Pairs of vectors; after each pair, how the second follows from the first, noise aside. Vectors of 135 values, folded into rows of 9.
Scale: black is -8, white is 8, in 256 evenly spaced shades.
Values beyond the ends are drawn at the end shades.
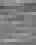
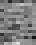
reversed, scaled up.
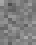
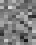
reversed, scaled up.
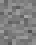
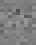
negated, partly zeroed.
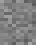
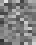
reversed, scaled up.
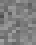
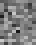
scaled up.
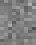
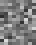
reversed, scaled up.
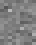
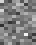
reversed, scaled up.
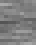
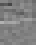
negated, partly zeroed.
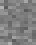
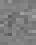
reversed, partly zeroed.
